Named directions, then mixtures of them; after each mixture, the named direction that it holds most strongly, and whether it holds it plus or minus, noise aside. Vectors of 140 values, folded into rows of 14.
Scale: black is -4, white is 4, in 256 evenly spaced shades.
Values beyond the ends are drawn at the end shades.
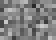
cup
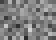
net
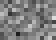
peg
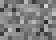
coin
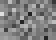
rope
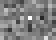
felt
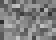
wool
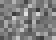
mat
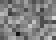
peg, plus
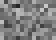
wool, minus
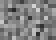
cup, minus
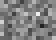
wool, minus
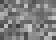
peg, plus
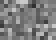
cup, plus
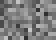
net, plus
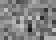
felt, plus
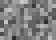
cup, plus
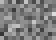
net, minus
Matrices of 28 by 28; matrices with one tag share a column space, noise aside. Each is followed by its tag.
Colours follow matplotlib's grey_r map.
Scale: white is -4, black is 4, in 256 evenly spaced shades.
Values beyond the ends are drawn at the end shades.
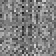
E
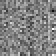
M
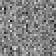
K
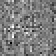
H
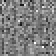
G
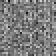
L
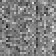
K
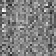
E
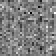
K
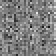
H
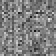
H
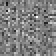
M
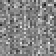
G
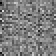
M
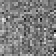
H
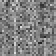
G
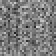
K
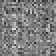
L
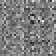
K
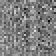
K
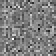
E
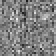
L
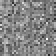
G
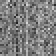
G
